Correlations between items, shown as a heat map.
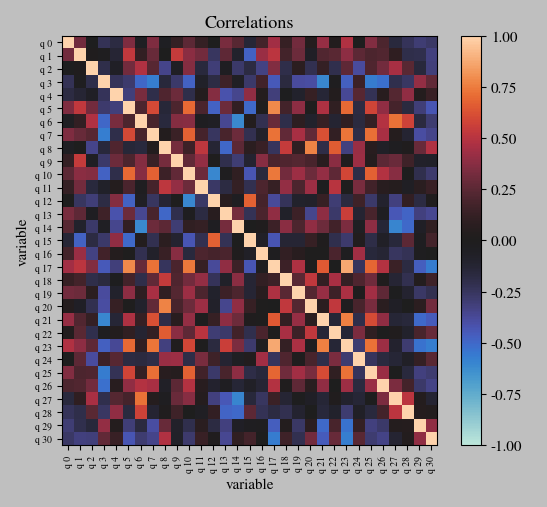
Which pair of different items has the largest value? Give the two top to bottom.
q 17, q 23
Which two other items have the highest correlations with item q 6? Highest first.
q 27, q 28
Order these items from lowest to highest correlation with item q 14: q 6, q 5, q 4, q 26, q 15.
q 6, q 4, q 26, q 15, q 5
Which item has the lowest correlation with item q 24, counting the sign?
q 2
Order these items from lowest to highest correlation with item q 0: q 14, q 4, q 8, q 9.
q 4, q 8, q 9, q 14
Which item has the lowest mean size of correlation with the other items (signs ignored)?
q 16
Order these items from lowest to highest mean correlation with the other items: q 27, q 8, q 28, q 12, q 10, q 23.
q 12, q 28, q 27, q 8, q 23, q 10
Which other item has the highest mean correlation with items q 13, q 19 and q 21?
q 23
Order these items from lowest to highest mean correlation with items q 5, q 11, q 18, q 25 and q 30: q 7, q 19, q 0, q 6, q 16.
q 6, q 16, q 0, q 19, q 7
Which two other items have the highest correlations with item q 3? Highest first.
q 29, q 30
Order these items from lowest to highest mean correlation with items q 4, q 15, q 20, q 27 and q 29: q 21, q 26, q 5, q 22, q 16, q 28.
q 5, q 21, q 16, q 26, q 22, q 28
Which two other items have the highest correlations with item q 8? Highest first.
q 20, q 22
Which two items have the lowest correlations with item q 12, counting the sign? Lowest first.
q 10, q 5
